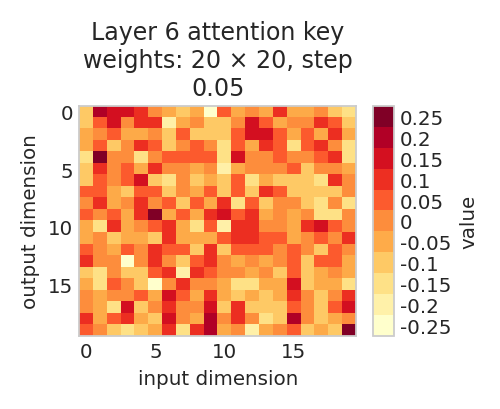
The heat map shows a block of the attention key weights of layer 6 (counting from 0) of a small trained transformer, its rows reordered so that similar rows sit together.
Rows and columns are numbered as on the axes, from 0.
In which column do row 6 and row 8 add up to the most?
4
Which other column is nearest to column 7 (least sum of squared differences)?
16
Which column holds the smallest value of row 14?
7
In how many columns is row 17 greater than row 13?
7
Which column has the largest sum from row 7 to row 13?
5
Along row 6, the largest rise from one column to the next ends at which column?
18
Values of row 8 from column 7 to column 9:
-0.1 0.05 -0.05
